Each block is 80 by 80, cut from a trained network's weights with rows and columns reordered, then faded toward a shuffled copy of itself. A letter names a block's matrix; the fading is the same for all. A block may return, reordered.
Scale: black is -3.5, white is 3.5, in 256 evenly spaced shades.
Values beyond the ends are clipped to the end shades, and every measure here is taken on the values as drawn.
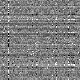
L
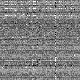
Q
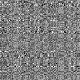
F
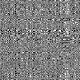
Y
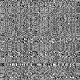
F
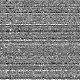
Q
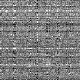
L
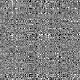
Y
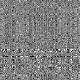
Y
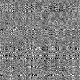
Y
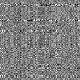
F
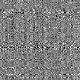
Y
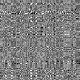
F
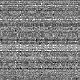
Q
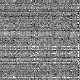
L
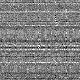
Q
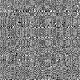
F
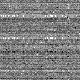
Q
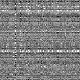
Q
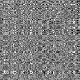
F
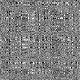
Y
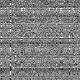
L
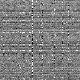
L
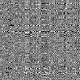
Y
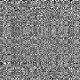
F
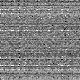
Q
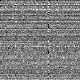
Q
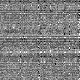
L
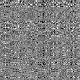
Y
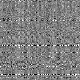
Y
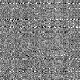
F
